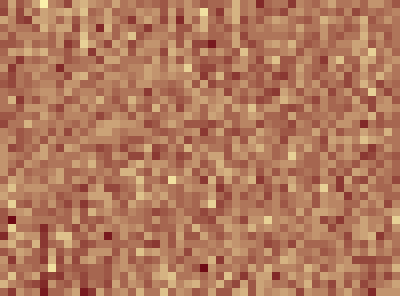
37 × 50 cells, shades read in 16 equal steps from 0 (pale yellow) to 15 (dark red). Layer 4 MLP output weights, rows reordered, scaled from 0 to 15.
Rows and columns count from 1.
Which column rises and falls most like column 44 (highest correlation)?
37
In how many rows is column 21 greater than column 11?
16
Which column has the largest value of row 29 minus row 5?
6
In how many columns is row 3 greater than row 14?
18
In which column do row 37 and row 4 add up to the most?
47
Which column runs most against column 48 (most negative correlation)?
9
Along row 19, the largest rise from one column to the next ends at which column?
20
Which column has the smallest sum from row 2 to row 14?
11
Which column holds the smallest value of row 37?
21
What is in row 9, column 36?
10
